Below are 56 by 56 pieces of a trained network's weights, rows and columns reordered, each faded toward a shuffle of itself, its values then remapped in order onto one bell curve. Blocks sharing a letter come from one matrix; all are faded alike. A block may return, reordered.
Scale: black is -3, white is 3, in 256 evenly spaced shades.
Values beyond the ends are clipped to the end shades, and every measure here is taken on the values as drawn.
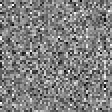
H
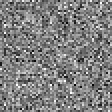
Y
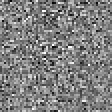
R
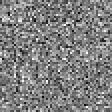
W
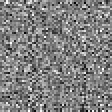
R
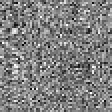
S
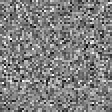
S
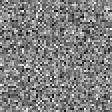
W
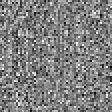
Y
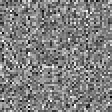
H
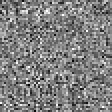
Y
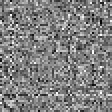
H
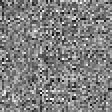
H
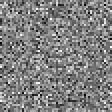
Y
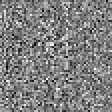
S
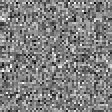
R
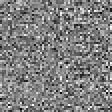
Y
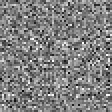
S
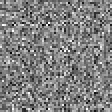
S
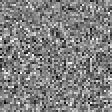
W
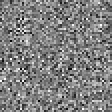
S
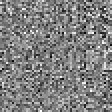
R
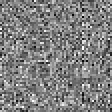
R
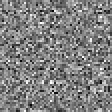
R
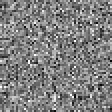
Y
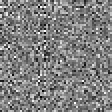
R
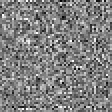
Y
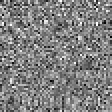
W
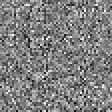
Y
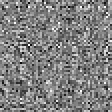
R
